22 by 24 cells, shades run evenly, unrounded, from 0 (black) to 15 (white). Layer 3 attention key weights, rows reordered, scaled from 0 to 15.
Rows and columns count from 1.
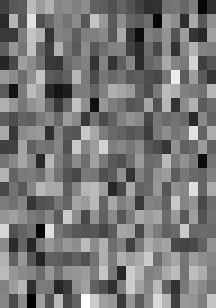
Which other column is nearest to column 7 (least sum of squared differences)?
11
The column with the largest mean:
22
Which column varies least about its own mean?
3
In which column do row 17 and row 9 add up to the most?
6
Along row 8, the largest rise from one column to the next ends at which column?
12
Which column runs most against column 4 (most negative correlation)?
18
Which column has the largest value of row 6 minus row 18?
20
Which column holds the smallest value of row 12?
23
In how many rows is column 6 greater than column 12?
8
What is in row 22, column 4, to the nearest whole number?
0
